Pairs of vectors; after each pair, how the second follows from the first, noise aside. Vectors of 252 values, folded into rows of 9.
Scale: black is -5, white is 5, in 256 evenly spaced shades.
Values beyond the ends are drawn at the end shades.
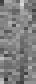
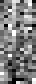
reversed, negated, scaled up.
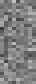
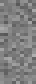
reversed, negated, shrunk.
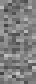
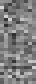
copied.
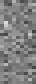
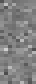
reversed, partly zeroed.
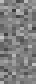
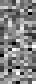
reversed, scaled up.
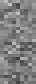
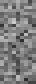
reversed, negated.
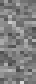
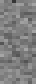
reversed, negated, shrunk.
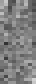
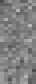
reversed, negated, shrunk.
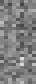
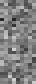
reversed, negated.
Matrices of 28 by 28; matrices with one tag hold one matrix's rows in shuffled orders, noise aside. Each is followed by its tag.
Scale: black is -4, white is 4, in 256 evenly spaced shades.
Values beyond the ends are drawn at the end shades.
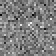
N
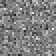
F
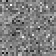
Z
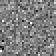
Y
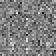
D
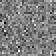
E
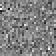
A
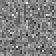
D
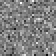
F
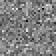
D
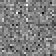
D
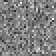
F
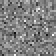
F
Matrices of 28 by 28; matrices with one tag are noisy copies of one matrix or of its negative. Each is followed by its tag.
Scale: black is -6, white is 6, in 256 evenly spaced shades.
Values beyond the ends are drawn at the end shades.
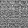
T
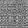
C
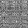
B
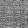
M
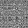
C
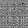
C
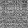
B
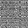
T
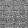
M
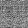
M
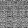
M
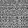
C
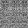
B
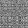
C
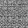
C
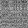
B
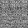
B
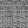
M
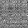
B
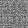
C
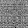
C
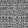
C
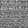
T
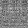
B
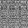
T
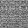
T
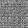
C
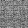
M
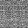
M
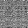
M
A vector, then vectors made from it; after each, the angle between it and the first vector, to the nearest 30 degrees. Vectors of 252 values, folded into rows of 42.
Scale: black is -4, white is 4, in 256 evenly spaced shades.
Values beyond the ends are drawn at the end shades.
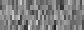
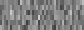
60 degrees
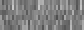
120 degrees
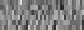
30 degrees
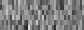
30 degrees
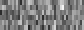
150 degrees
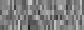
120 degrees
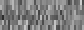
150 degrees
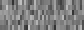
30 degrees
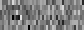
120 degrees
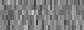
120 degrees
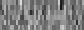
60 degrees
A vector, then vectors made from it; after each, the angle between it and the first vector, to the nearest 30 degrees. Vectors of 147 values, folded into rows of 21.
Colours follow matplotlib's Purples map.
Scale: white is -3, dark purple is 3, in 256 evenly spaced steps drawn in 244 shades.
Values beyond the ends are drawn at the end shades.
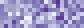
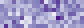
30 degrees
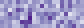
120 degrees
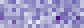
60 degrees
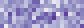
120 degrees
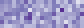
120 degrees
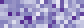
150 degrees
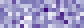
30 degrees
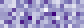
120 degrees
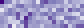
120 degrees
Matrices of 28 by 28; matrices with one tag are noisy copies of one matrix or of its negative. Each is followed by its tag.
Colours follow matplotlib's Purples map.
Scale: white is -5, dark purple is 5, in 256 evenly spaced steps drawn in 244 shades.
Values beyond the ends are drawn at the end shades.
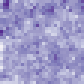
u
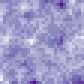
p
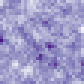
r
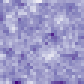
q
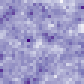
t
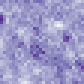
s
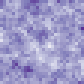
r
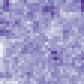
u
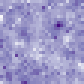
s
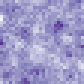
s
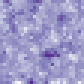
q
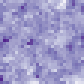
p
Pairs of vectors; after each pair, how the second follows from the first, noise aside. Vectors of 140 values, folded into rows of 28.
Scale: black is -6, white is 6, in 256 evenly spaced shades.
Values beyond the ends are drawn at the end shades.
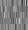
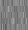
reversed, shrunk.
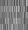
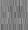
wrapped around, negated, shrunk.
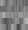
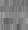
shrunk.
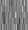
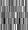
scaled up.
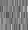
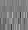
negated, partly zeroed.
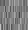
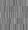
wrapped around, negated, shrunk.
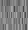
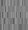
reversed, shrunk.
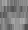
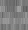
wrapped around, negated, shrunk.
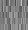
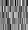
scaled up.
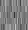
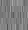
reversed, shrunk.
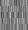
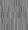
shrunk.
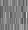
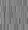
wrapped around, negated, shrunk.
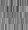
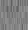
shrunk.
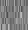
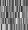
scaled up.
